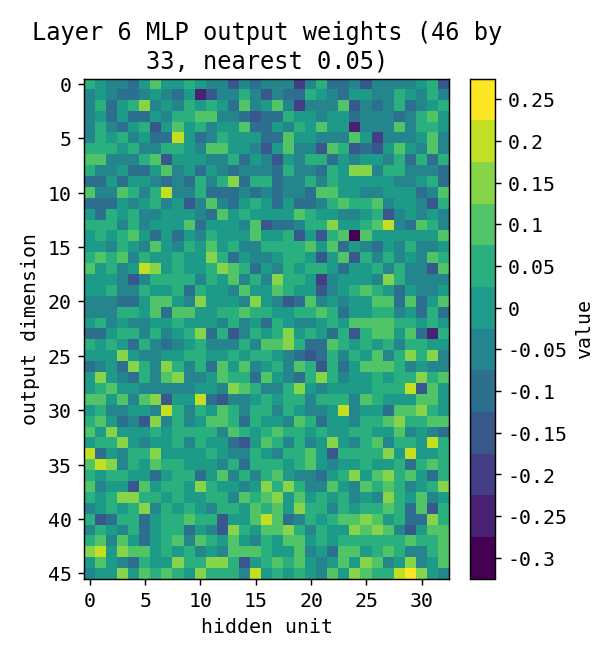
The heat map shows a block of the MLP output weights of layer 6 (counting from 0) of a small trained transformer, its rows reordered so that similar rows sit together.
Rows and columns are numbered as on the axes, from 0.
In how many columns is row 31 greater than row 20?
17
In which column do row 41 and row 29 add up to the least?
12
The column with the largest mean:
25
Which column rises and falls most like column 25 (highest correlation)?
26
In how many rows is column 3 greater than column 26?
16
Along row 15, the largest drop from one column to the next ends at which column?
23
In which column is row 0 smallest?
19
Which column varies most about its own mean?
24
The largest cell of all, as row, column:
45, 29
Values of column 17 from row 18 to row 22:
0.15 0.1 -0.05 0 0.05
